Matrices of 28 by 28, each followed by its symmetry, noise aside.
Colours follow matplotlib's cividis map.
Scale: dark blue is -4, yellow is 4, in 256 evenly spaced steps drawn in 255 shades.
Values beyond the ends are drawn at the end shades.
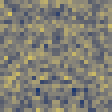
mirrored left to right.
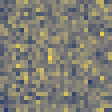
mirrored top to bottom.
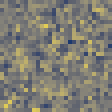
symmetric across the other diagonal.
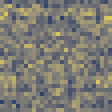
mirrored left to right.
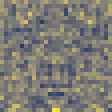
mirrored left to right.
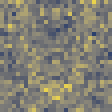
mirrored left to right.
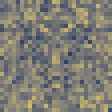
mirrored left to right.
